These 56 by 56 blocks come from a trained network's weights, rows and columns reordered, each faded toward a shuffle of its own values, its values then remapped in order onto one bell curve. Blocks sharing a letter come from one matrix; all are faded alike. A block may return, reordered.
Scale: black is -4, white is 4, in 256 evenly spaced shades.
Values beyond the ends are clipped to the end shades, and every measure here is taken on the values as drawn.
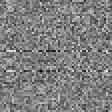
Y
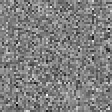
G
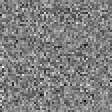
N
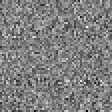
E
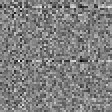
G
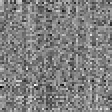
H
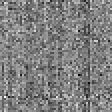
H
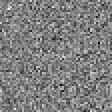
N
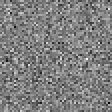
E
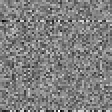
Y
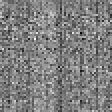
H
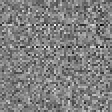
Y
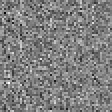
G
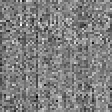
H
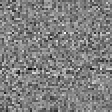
E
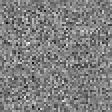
N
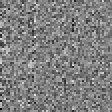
Y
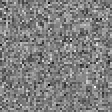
N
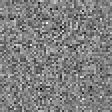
N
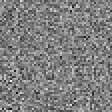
N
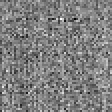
H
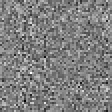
G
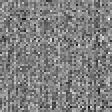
H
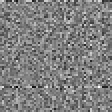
Y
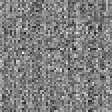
H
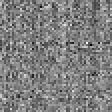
H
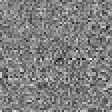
E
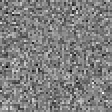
N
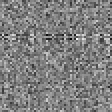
Y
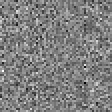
G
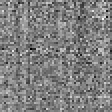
H
